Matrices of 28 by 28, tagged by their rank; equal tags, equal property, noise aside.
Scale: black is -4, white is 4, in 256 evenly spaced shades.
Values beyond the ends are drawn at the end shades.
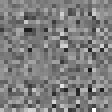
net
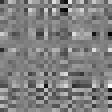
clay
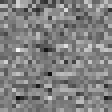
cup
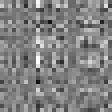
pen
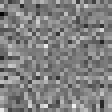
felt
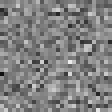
felt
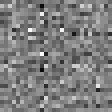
cup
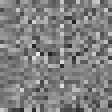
felt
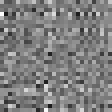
net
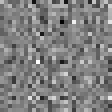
net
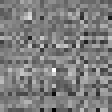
net
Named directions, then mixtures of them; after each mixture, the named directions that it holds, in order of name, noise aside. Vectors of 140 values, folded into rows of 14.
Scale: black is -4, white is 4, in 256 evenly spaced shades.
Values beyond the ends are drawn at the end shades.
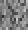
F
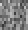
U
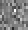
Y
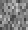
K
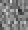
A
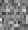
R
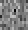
U, Y.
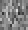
A, K, R.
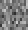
A, F.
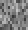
K.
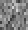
K.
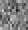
K.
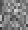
K, R, Y.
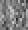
F, U.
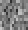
A, K.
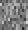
K, U.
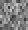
K.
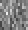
A, K, U.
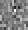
Y.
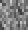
A.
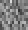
A.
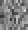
F, R.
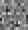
R.
